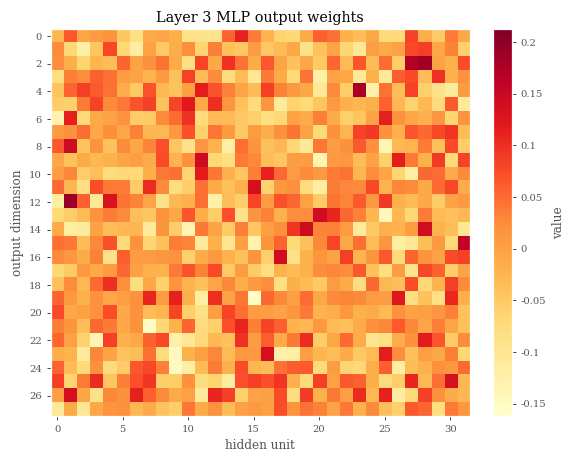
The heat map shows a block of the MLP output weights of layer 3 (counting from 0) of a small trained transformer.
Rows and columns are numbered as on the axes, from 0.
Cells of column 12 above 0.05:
5
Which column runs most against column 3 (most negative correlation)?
28
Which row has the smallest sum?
1
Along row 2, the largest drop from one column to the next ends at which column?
29
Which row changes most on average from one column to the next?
26
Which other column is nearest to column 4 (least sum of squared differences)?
21
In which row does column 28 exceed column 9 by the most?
22
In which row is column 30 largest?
25
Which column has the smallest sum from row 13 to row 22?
11
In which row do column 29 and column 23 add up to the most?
7
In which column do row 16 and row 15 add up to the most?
31
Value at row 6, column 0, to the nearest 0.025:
-0.125
